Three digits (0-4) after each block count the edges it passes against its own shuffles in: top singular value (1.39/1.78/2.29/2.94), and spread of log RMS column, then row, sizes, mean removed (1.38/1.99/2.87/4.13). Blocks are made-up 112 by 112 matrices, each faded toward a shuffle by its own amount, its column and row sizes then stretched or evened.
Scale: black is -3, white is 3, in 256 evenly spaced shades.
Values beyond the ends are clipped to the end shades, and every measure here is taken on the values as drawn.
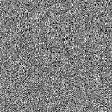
2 2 0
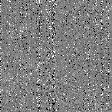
1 3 0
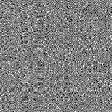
3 0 0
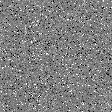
0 0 1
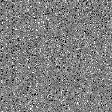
1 2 0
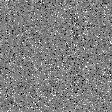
1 1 0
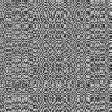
4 3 1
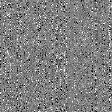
2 3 0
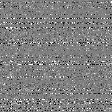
0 1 4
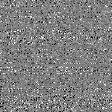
1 1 3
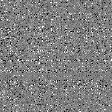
0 2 3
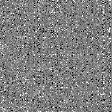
1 3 2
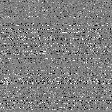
1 0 4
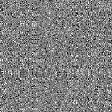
3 2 0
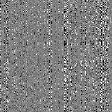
3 4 1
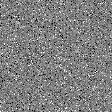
0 1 0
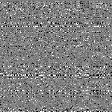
3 0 3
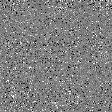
1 1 2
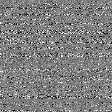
1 0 4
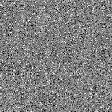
2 0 1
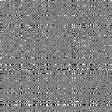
4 2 4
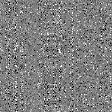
1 3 1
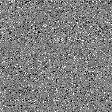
0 0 2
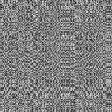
4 2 1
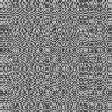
4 1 2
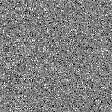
2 0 0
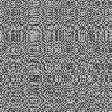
4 1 2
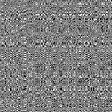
4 2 3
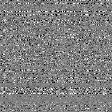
2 0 4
